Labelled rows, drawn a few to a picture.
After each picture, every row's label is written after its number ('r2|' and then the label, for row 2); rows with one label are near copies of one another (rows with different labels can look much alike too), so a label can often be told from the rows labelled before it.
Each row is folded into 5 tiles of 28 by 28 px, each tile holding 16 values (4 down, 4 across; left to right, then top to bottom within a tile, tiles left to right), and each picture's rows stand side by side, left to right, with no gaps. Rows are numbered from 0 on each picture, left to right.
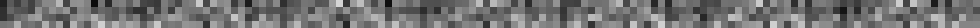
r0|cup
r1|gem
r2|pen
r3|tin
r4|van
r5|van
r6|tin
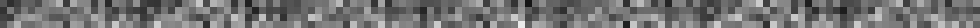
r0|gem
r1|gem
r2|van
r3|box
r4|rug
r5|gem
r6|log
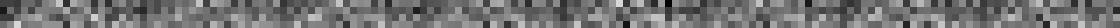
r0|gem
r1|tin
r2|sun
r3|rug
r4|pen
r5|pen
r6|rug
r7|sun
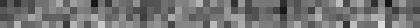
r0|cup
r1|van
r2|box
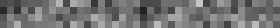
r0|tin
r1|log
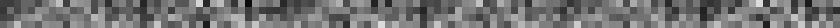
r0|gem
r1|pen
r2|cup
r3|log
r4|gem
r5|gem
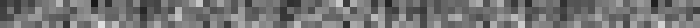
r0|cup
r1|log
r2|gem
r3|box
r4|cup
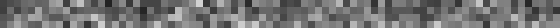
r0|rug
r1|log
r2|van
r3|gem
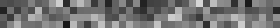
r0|rug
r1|sun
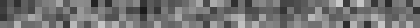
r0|cup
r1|tin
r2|rug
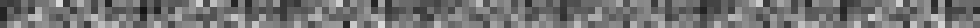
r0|log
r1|tin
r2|van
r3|gem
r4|van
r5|log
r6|van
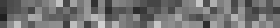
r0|van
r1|gem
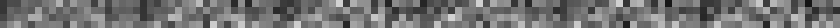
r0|van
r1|van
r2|gem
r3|sun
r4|pen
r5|gem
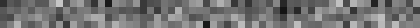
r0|pen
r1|rug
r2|tin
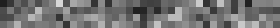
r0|sun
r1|log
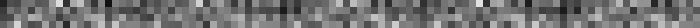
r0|pen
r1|pen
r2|tin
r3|pen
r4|tin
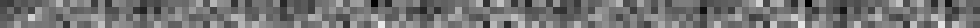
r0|sun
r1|tin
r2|cup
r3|rug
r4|log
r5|box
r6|box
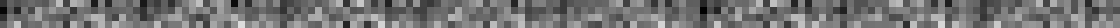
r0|tin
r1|cup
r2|rug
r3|van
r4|box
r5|tin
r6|box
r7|gem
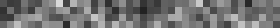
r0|gem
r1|log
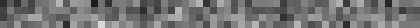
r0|cup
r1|log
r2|pen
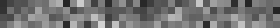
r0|rug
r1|sun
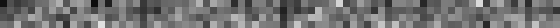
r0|cup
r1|tin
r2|log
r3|pen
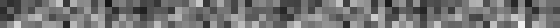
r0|gem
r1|log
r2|gem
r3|box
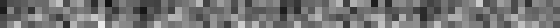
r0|box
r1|log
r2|tin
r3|log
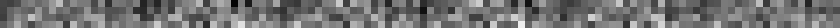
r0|van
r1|cup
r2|gem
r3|box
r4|van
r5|pen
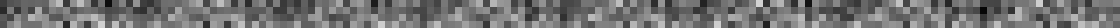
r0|rug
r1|rug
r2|cup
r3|gem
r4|van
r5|pen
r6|gem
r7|log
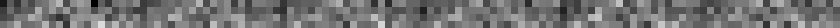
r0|cup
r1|van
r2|box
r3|log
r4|log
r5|rug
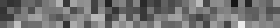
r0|gem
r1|cup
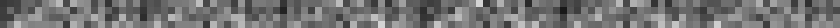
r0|gem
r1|van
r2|box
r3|log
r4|tin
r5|gem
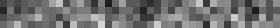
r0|box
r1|gem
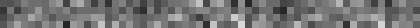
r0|rug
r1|box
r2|box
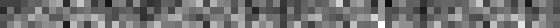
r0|rug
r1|gem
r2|box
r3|box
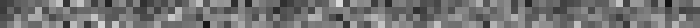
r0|rug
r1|sun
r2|sun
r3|gem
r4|pen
